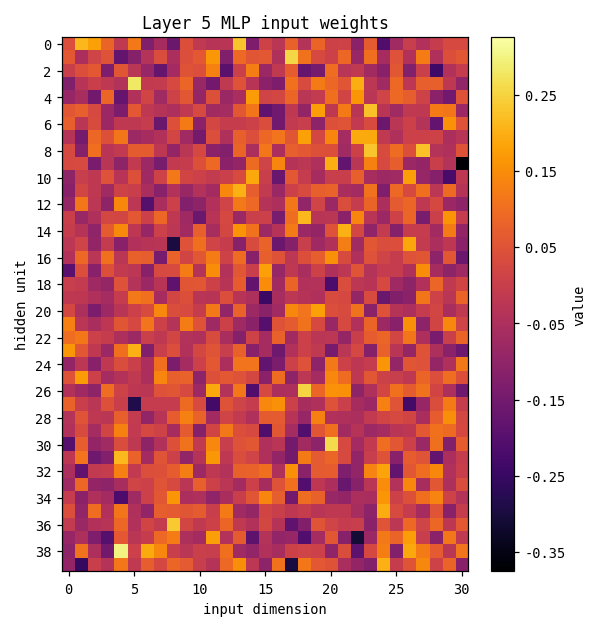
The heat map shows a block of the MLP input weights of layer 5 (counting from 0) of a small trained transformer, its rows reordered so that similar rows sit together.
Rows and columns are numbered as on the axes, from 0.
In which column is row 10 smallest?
29
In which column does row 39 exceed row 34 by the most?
4
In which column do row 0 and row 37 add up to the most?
13
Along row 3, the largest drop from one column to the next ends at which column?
6
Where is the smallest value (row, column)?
9, 30
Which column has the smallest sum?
2
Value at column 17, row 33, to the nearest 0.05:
0.1
